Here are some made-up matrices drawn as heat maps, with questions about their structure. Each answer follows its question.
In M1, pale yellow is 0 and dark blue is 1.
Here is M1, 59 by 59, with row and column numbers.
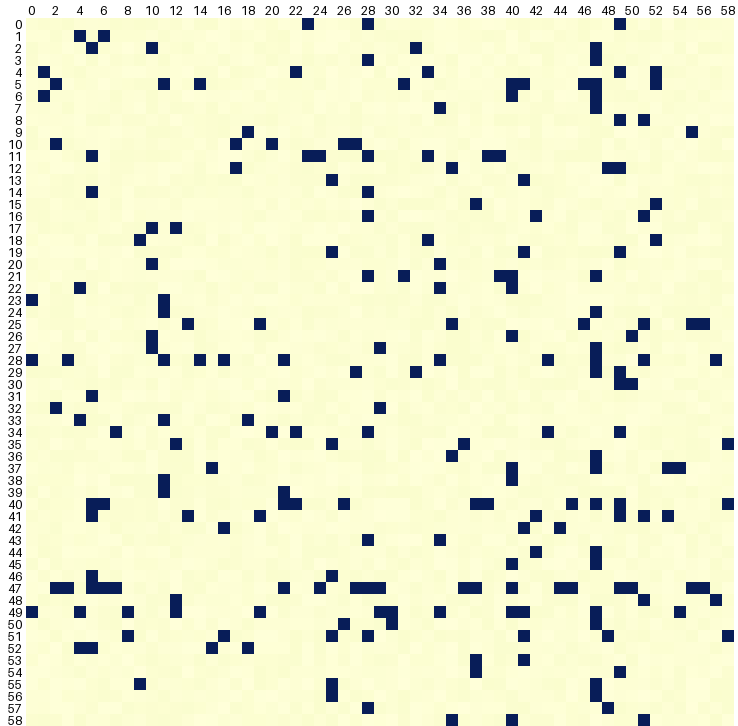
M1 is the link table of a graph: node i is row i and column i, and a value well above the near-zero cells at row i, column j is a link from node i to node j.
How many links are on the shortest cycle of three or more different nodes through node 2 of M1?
3
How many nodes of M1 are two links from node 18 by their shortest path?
5
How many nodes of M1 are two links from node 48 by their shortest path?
9
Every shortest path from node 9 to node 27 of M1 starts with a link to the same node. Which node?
node 55
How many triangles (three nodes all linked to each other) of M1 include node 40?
6
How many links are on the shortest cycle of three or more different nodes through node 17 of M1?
6
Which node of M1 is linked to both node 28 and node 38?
node 11
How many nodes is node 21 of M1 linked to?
5
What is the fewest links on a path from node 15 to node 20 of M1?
5
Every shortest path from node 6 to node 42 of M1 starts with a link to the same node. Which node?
node 47
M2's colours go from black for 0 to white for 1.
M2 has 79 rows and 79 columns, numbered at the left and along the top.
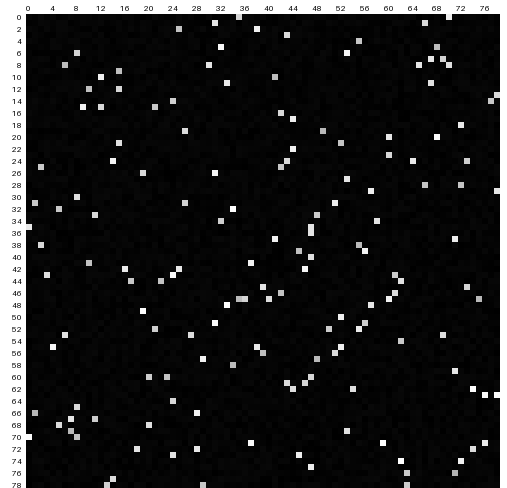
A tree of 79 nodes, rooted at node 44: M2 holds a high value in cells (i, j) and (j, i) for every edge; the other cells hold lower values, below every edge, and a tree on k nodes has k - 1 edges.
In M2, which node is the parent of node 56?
51
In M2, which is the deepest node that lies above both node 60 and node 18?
72
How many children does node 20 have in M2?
1
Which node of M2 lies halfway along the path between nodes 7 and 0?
6
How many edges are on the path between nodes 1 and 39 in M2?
4
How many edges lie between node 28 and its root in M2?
4
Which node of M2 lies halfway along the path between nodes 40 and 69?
70
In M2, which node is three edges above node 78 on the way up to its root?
71
